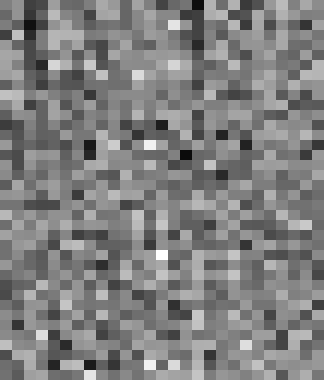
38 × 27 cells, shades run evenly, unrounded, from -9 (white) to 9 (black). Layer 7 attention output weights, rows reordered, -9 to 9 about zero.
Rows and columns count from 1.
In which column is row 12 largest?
17
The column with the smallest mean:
14
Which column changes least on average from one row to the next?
22
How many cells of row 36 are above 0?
13
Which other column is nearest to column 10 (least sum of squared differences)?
18
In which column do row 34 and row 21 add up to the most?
5
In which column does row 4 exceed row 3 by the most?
15
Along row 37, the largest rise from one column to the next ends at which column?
8
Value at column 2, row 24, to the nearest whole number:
-1
